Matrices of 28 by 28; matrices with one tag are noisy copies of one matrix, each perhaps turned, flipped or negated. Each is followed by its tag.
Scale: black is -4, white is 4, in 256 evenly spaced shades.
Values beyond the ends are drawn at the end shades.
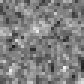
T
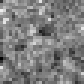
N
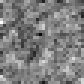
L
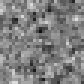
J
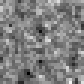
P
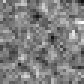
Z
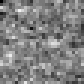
P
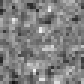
J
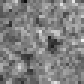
N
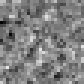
Z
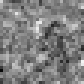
L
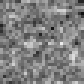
P
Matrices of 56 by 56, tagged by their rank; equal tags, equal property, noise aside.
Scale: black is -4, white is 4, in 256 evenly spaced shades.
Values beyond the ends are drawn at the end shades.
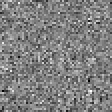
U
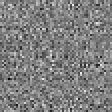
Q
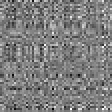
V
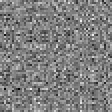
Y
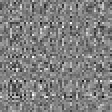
V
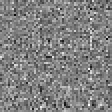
U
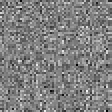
Q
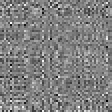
V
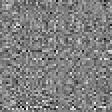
Q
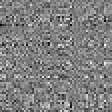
Y
